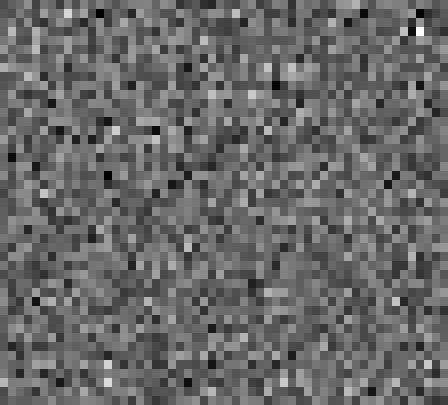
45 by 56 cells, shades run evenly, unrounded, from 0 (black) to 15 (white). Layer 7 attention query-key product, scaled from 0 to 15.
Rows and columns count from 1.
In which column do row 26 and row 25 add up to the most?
44
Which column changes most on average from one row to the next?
53
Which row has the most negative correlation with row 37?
39
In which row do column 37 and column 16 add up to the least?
40
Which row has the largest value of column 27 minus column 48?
12
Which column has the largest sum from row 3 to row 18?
22
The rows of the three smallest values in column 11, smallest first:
3, 42, 11
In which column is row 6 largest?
5
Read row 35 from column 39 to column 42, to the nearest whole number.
5 4 5 8
